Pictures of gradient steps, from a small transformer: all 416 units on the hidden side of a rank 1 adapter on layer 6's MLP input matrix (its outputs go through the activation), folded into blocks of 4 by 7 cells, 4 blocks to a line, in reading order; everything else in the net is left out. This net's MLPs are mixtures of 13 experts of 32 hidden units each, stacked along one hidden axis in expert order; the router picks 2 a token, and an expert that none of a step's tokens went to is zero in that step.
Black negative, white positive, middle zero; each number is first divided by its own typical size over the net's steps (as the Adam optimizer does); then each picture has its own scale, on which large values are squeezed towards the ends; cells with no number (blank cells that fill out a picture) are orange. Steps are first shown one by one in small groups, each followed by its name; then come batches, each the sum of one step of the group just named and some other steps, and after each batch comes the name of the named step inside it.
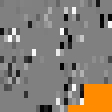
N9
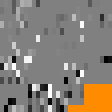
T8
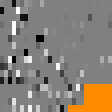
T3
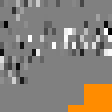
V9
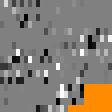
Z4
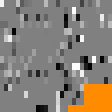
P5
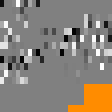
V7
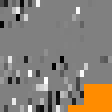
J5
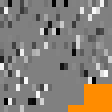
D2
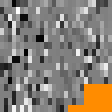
T3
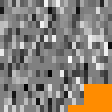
V7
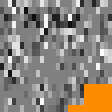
N9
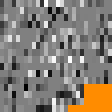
N9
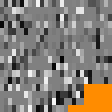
J5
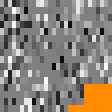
J5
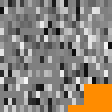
D2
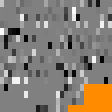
P5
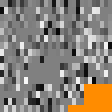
D2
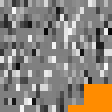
V9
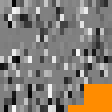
T8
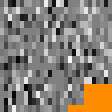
D2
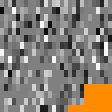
N9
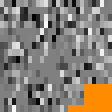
D2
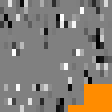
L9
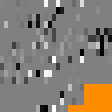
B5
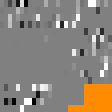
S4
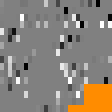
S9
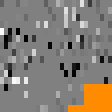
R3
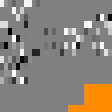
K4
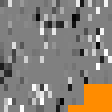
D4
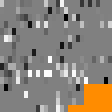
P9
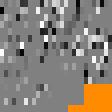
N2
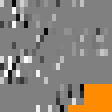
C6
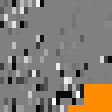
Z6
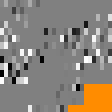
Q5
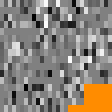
Q5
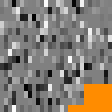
R3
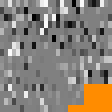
S9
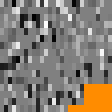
Z6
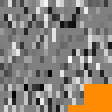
D4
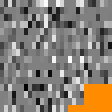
B5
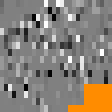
R3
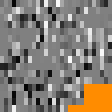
Z6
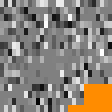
K4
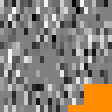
C6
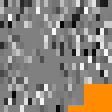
D4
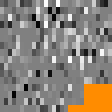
B5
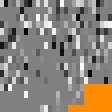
S9
